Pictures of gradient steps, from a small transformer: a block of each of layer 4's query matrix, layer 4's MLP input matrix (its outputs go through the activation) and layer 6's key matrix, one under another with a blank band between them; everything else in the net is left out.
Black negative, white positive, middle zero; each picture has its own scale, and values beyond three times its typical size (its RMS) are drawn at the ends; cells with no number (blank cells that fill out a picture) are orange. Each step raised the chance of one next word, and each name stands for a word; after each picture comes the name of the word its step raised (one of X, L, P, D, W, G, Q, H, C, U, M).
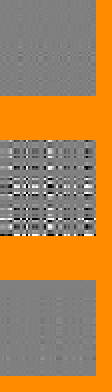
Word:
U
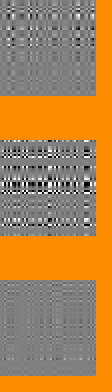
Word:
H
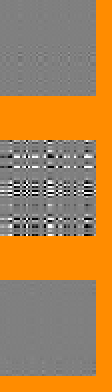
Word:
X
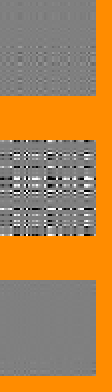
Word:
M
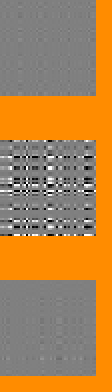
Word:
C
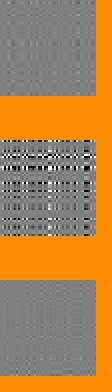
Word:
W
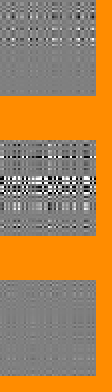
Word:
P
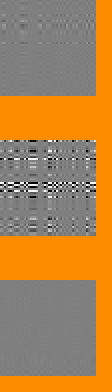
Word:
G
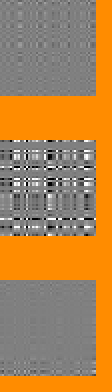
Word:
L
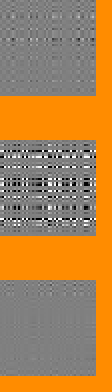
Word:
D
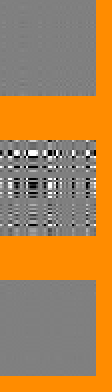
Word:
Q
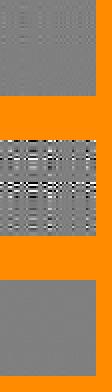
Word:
G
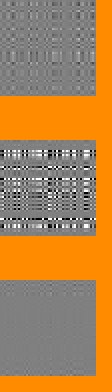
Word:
L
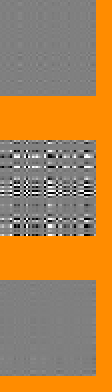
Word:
X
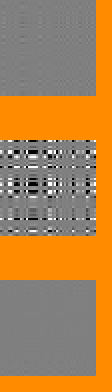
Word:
D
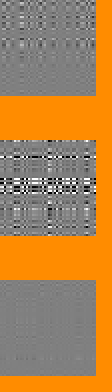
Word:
P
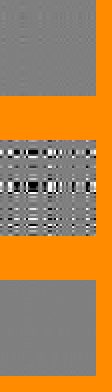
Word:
H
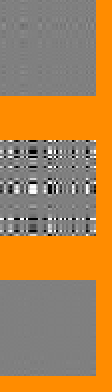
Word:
U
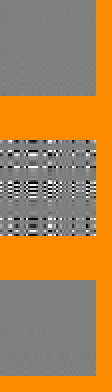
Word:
X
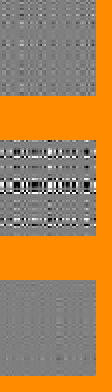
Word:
H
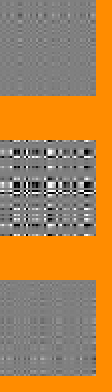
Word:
H
